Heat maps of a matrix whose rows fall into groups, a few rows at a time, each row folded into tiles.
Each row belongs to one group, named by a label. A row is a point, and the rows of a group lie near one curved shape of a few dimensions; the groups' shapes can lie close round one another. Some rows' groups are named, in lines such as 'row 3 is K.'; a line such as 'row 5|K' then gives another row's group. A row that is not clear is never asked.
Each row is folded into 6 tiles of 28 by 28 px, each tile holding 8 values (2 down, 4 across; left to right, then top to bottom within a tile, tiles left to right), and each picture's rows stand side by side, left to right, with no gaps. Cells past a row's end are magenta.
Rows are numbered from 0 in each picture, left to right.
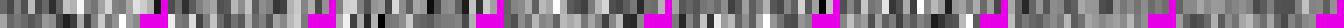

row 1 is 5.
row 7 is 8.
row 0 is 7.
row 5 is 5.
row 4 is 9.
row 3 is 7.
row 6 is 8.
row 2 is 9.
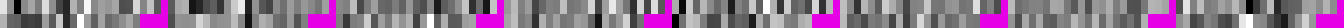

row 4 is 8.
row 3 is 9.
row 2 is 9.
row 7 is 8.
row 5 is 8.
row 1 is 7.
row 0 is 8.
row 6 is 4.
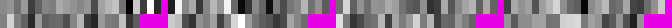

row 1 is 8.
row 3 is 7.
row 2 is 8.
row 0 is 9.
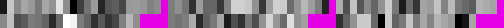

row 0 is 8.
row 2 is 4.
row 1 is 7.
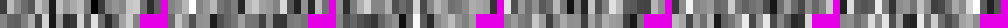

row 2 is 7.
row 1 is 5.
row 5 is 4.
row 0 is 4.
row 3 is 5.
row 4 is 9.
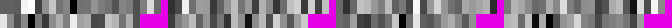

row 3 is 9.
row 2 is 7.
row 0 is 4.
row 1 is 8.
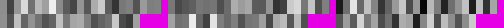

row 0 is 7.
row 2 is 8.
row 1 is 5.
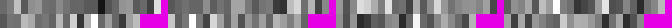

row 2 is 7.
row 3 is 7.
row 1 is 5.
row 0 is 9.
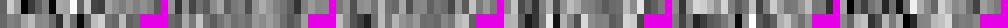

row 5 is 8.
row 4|7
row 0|7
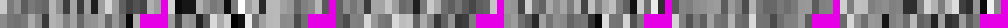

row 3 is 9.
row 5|5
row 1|8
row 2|7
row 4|4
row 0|5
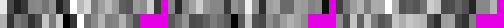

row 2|7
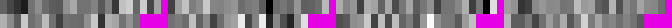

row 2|9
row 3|8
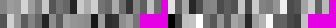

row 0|5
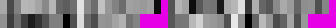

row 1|7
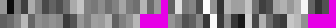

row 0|8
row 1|4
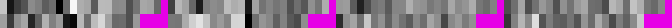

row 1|7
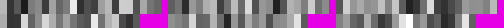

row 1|5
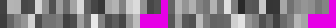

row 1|8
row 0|4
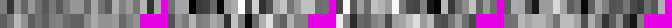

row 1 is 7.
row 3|7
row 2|8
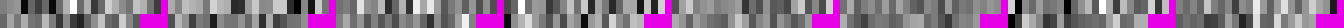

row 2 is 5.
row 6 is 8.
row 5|8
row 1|5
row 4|8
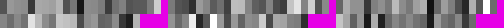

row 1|5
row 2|9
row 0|7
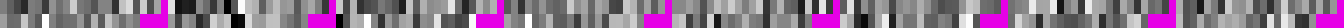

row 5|4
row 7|5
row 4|9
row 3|5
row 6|5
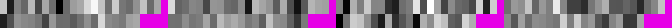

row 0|8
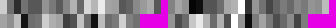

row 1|7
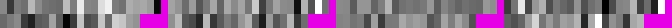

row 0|7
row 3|9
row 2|4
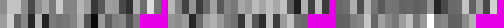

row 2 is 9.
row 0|9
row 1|9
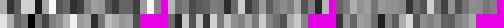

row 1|9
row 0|4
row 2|8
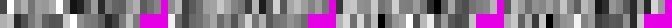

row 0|8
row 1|8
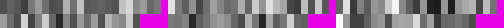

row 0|5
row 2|8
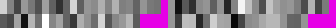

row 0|9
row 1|8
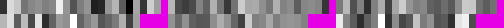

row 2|4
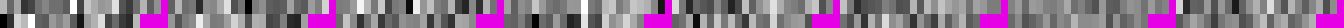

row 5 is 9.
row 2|5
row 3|7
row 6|8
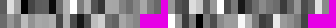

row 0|7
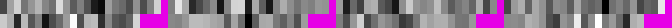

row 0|9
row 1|7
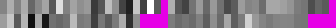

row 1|8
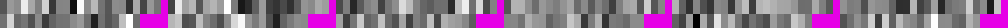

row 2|5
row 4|9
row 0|5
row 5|9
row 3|8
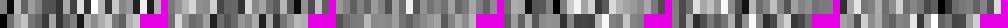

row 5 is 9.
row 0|8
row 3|7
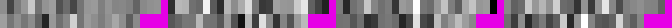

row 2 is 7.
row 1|4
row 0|4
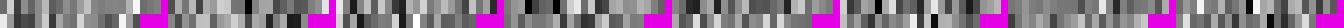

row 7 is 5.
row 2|8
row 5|4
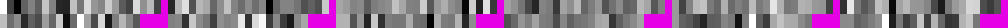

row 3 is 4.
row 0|8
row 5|4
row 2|9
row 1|9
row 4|7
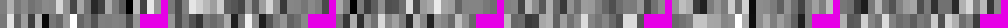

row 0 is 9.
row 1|7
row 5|5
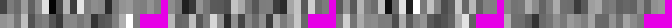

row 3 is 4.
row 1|5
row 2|5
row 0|5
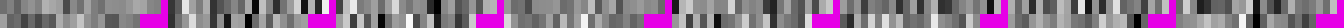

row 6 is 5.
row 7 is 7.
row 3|8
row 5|9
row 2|9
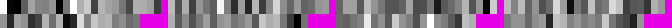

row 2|9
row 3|5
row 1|5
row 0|8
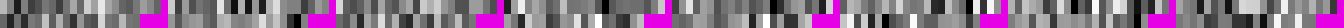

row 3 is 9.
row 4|9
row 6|5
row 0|9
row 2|9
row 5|9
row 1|5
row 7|7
